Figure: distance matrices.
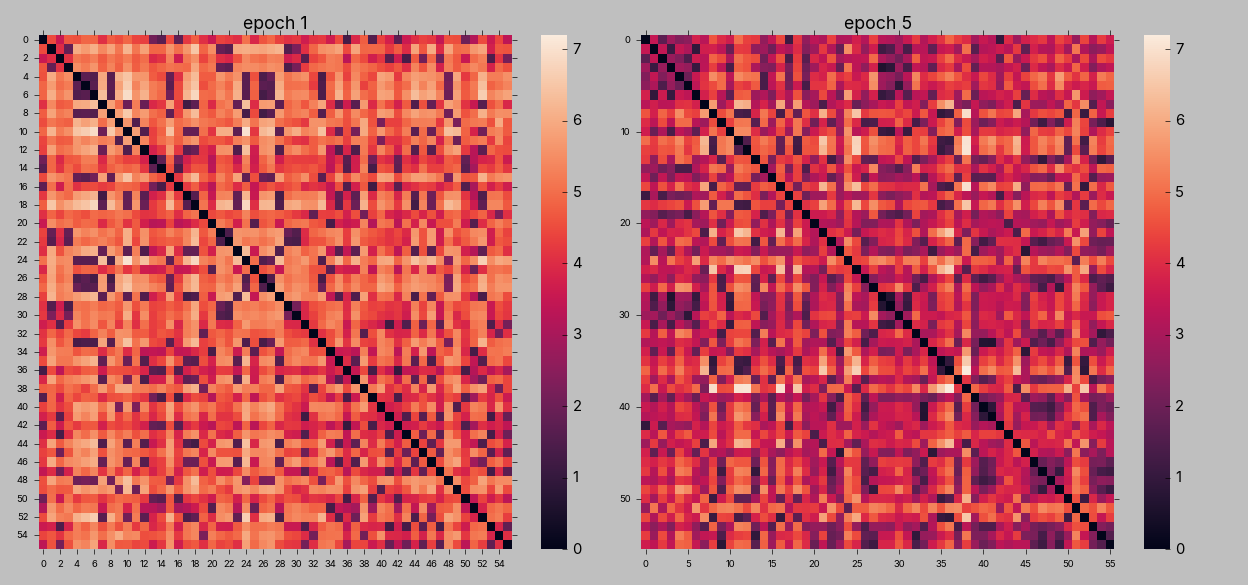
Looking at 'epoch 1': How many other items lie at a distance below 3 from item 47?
7
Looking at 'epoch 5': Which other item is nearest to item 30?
5
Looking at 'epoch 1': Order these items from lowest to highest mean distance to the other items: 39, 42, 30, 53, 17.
42, 39, 53, 17, 30
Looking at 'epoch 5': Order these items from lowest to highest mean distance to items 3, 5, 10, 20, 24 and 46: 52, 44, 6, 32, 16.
6, 44, 32, 52, 16
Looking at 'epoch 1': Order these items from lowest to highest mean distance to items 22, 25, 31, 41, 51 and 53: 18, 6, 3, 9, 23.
3, 23, 9, 18, 6
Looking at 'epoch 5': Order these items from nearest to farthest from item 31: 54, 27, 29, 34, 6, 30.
29, 6, 34, 30, 54, 27
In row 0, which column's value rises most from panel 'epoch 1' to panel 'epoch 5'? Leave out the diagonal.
36
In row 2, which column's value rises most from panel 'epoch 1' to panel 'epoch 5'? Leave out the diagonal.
43
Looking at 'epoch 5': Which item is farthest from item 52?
38
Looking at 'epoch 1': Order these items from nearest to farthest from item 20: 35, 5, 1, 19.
35, 19, 5, 1
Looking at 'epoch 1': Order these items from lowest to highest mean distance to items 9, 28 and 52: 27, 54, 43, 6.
43, 54, 27, 6
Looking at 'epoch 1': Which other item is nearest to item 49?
40
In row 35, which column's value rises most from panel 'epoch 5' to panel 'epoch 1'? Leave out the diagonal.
8
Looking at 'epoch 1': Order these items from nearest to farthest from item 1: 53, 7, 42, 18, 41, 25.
53, 41, 42, 7, 25, 18
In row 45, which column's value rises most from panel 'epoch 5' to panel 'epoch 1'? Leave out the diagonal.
34
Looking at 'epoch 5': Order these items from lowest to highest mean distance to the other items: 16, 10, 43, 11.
10, 43, 16, 11
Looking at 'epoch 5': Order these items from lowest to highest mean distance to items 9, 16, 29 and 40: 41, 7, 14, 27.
41, 27, 7, 14
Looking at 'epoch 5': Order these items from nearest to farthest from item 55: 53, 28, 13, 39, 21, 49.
49, 13, 53, 39, 21, 28
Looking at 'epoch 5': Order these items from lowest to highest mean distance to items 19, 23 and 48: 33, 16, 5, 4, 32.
33, 5, 32, 4, 16
